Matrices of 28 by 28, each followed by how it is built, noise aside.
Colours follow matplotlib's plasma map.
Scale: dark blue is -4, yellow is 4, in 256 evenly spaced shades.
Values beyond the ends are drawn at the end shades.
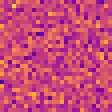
noise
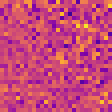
upper triangular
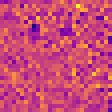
upper triangular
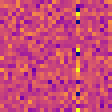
uneven columns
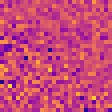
lower triangular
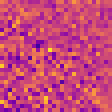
lower triangular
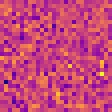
noise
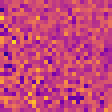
lower triangular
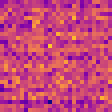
blocks
